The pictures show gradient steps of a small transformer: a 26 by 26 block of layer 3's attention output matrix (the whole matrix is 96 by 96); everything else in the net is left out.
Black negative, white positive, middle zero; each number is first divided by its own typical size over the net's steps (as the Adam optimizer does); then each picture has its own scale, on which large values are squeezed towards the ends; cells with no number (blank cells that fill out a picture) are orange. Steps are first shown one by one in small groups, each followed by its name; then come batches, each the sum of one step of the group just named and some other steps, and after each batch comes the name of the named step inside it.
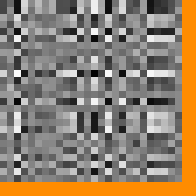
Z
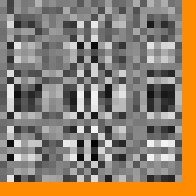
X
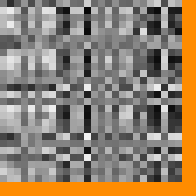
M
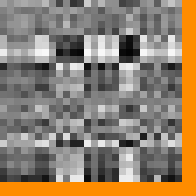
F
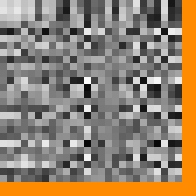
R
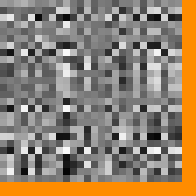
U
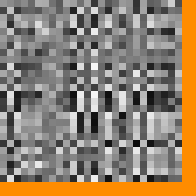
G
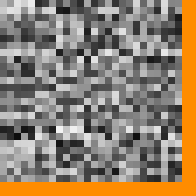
M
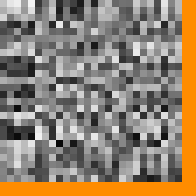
G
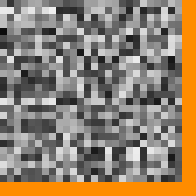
F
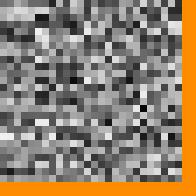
R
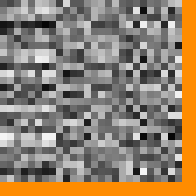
F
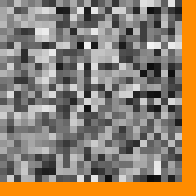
G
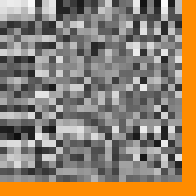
R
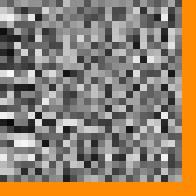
X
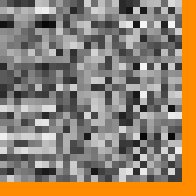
G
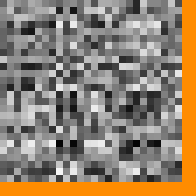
G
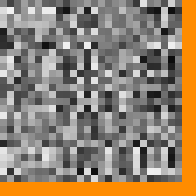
G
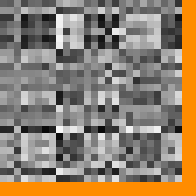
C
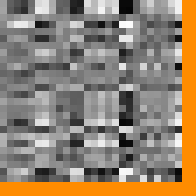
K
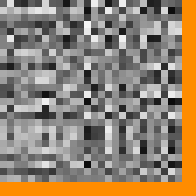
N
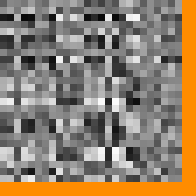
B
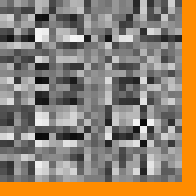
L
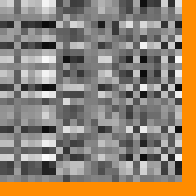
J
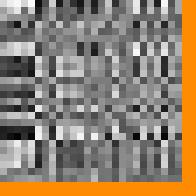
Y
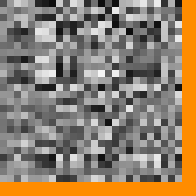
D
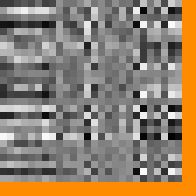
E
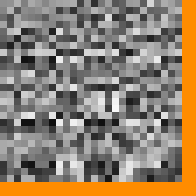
B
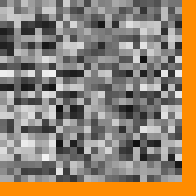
J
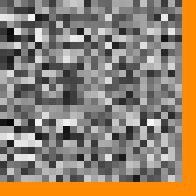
L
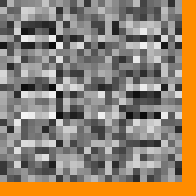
J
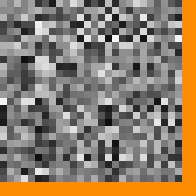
D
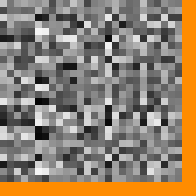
L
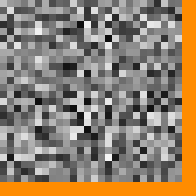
N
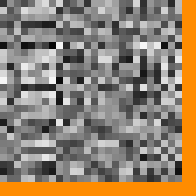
J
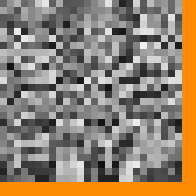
J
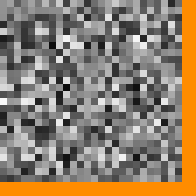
B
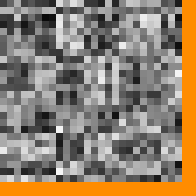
C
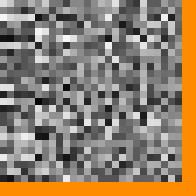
L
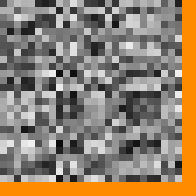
D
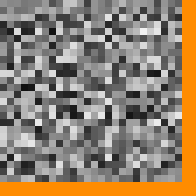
N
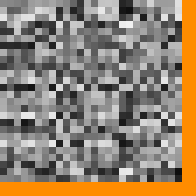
K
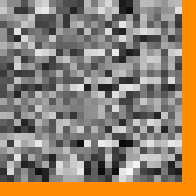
K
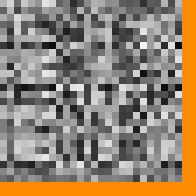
J
